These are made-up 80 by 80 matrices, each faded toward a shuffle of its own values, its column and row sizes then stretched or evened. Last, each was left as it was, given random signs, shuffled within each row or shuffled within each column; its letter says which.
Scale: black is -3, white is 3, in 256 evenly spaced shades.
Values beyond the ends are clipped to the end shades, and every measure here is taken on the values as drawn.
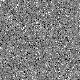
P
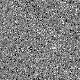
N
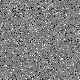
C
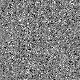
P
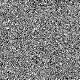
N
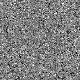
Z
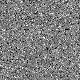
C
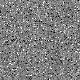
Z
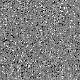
Z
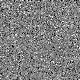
C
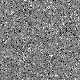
P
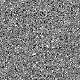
Z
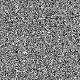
N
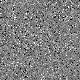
N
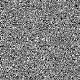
Z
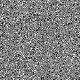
Z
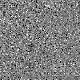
Z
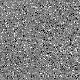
Z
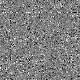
N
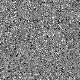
N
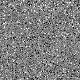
C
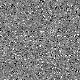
N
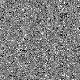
Z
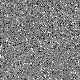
N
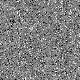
P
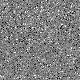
C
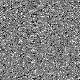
Z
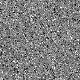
P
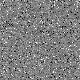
C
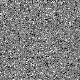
N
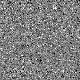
Z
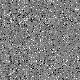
Z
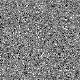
N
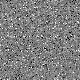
C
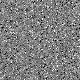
P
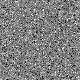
P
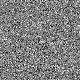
C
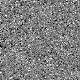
P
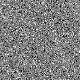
Z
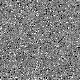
C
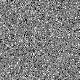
Z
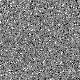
C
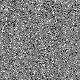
P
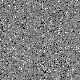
P
